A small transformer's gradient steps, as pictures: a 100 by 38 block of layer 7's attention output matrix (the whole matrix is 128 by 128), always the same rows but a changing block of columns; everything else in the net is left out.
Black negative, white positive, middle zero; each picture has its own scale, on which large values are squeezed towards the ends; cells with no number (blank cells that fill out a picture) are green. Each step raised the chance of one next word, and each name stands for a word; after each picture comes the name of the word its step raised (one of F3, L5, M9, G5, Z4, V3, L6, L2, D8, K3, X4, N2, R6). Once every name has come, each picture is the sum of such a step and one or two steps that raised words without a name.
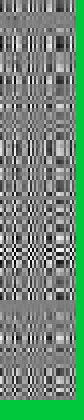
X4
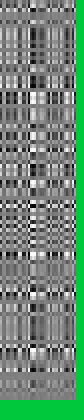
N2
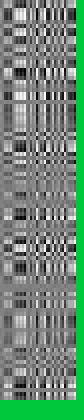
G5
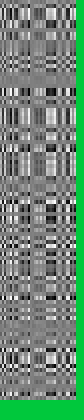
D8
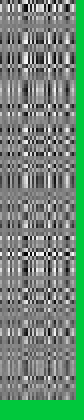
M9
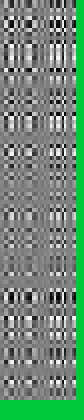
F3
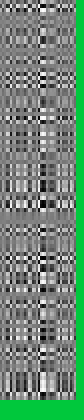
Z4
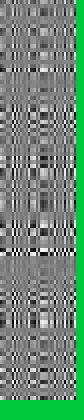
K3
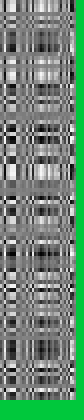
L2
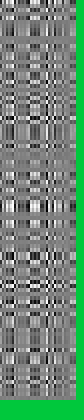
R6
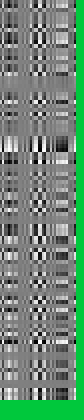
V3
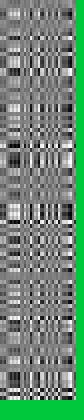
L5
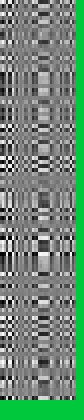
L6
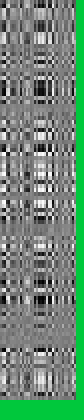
D8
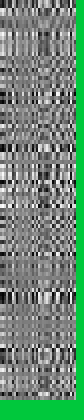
N2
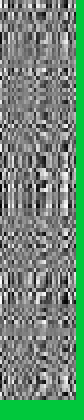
K3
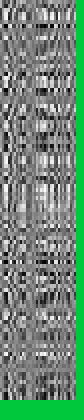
R6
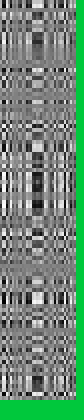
K3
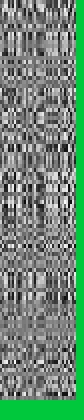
D8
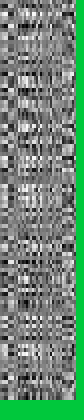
L6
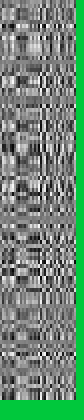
X4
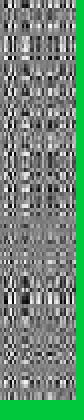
F3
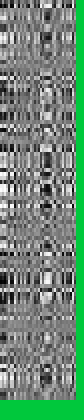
N2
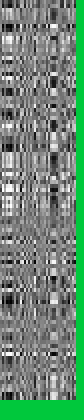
R6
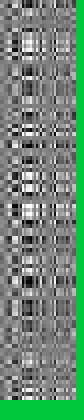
L5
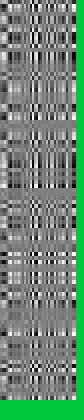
M9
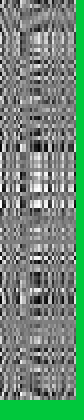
Z4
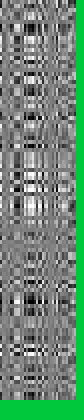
R6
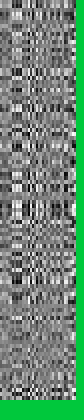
L5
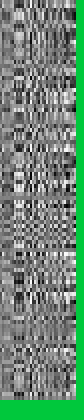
N2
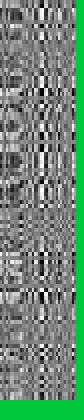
N2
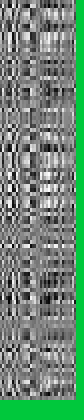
D8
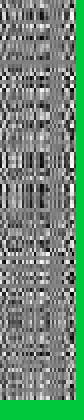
K3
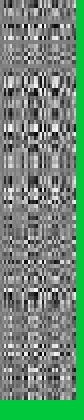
N2
